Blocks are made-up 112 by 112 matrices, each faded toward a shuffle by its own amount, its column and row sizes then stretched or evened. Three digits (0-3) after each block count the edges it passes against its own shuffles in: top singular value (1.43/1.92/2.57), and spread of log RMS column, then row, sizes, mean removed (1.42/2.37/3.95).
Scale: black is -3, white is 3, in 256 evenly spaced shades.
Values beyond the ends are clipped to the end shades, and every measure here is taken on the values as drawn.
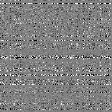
1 2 3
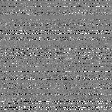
1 1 3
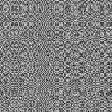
3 1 1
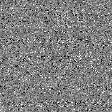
0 0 2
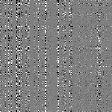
3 3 2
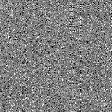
2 1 0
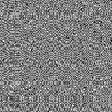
3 0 0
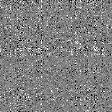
0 2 2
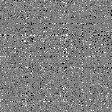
0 2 2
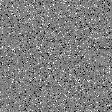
0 1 0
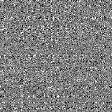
2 1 2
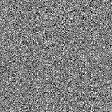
2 1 0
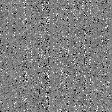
0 2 0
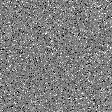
0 0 0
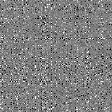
2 2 2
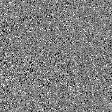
0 1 1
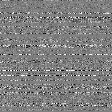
1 0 3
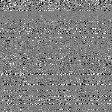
0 1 3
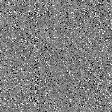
1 1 1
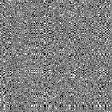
3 2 2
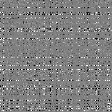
2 2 3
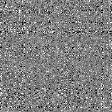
0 2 2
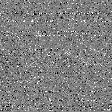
1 0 2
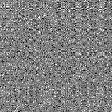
3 0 1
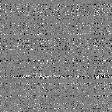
1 2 3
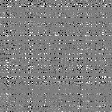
1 2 3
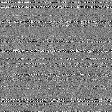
2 0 3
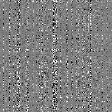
1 3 2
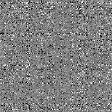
0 2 2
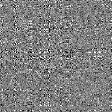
2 2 2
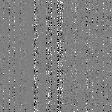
1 3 1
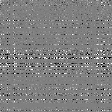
2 2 3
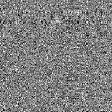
2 1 1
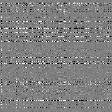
3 2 3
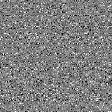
2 0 2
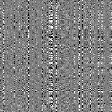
3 3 1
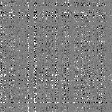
1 3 2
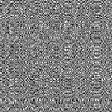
3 0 2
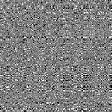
3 1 2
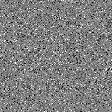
2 0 1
